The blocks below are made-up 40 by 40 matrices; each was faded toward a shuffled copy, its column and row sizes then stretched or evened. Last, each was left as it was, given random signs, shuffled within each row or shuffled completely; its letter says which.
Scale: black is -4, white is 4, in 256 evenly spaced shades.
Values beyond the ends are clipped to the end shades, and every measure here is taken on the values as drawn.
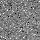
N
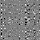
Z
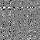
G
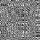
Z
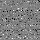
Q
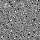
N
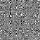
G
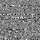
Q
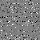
Q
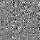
G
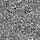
N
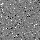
N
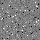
N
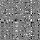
Z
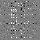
Z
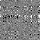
Z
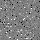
N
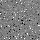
N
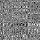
Z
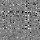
G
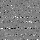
Q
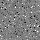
N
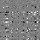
Z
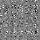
G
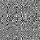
Z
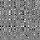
Z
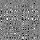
Z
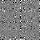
G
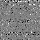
Q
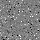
N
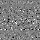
Q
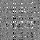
Z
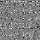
G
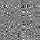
Z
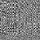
Z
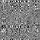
Z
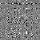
G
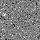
N
